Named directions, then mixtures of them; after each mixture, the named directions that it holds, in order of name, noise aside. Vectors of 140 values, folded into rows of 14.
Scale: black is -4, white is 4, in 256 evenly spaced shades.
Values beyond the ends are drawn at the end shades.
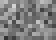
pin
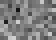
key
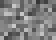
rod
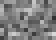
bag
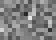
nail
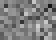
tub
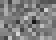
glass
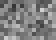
pin.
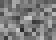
glass, nail, rod.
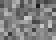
glass, nail, rod.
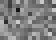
key.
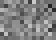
nail, rod, tub.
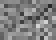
tub.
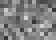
glass, rod, tub.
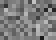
rod, tub.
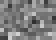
bag, glass, key.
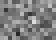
glass, tub.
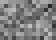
pin, tub.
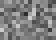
nail.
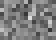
nail.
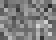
key, tub.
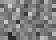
key, nail.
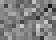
tub.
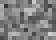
bag, tub.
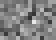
glass, nail.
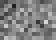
pin.
